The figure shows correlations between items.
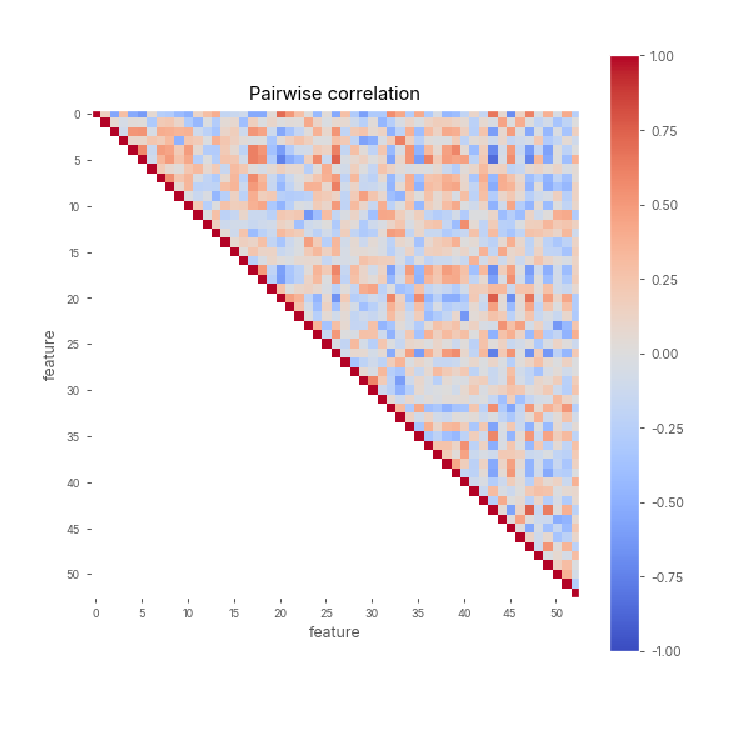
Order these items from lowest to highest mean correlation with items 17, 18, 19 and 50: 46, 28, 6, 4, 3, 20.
20, 3, 46, 6, 28, 4
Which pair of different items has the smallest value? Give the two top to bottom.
5, 43
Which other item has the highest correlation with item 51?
32
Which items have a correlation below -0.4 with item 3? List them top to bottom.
9, 29, 30
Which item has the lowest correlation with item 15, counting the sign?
51
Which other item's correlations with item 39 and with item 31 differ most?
23
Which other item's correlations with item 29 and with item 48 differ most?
33
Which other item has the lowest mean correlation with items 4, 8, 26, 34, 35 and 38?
43
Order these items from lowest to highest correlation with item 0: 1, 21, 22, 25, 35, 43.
25, 1, 22, 35, 21, 43
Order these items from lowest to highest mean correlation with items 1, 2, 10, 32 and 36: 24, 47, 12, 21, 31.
47, 21, 12, 31, 24
